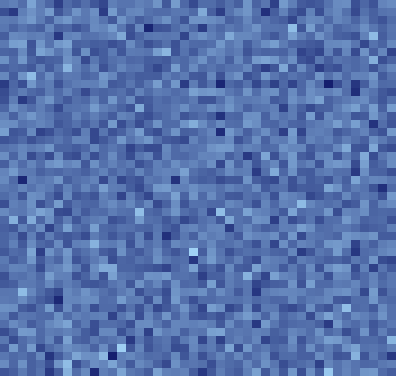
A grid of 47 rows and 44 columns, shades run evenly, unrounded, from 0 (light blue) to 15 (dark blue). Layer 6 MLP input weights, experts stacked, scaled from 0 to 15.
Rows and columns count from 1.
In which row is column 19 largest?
30
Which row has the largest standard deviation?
47
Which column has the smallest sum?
8
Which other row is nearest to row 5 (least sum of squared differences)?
38
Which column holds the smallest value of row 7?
19
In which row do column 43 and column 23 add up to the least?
2
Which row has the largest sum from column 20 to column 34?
11
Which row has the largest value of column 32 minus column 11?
14
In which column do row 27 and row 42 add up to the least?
25
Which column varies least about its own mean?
27
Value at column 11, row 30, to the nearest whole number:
7
